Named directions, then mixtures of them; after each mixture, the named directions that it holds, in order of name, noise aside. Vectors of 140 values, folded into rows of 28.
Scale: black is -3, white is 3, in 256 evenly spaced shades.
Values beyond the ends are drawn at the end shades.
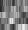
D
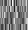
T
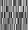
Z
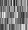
D, T.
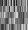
D, T.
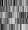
D, T, Z.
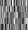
T.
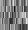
D, T, Z.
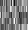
D, T, Z.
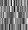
T.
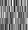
T.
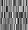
Z.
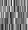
T.
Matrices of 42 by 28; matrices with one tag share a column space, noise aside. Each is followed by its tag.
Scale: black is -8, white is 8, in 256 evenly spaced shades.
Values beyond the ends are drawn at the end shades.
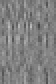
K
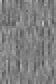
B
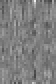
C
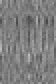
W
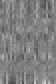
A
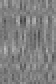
W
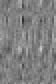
W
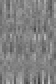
A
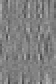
A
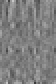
C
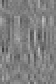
W
